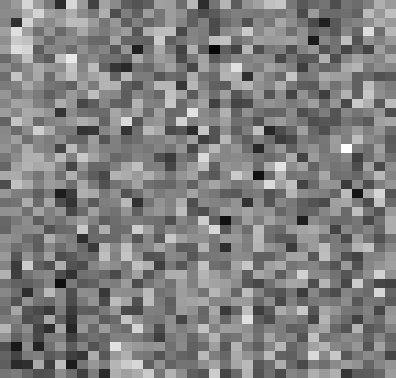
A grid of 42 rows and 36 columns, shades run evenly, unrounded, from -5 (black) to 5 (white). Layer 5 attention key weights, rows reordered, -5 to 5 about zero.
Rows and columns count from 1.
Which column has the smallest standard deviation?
1
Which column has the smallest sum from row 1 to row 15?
20
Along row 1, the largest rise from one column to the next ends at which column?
7
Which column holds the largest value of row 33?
35
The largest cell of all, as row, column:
17, 32
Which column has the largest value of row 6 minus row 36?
3
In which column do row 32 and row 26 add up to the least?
6
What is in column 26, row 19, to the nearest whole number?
4
